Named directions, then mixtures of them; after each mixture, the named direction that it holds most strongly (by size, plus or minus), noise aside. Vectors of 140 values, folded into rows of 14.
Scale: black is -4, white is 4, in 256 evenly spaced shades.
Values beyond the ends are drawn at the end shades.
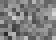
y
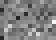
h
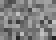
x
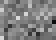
h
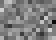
x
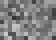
y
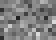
h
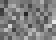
h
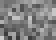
y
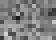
y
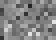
h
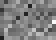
h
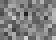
y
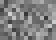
y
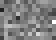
h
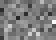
h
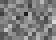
h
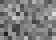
y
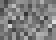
h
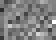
h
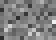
h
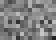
x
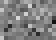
h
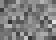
x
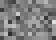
x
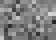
h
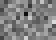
h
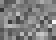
x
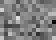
h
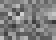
y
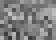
y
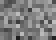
x
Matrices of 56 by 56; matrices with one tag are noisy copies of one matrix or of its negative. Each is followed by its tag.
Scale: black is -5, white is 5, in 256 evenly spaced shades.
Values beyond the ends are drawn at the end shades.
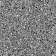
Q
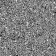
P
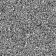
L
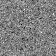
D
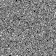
P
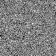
P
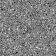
L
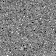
D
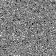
P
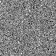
Q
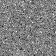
D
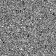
D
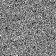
P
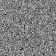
D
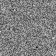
L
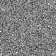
L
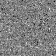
L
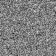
P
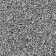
D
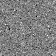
L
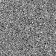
D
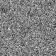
L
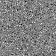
D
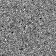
D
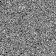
Q
